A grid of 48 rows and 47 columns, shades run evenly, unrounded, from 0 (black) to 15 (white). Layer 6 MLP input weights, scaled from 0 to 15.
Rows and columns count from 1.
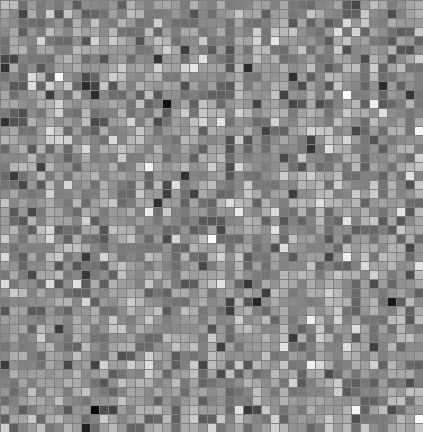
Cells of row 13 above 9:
22
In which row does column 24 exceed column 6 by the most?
48
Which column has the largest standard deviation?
10
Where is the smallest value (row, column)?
46, 11
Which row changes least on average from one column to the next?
45
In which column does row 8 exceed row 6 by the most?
21
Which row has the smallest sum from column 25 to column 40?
12
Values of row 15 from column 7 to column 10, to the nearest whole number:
11 6 9 7
